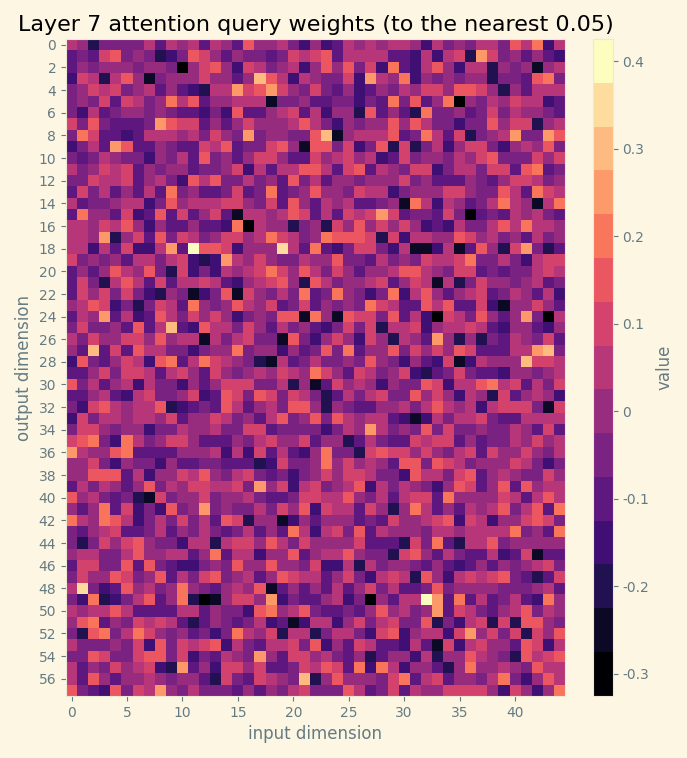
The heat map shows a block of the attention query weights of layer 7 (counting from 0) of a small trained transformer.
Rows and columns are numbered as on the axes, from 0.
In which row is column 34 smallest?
55
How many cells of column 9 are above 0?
19
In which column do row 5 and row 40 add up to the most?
34
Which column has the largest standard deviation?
33
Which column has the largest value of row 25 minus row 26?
12
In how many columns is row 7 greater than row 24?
21
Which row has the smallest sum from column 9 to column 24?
51
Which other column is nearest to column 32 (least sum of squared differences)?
2
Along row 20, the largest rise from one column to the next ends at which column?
10
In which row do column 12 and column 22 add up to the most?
18
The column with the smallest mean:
7
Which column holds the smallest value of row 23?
39
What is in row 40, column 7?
-0.25
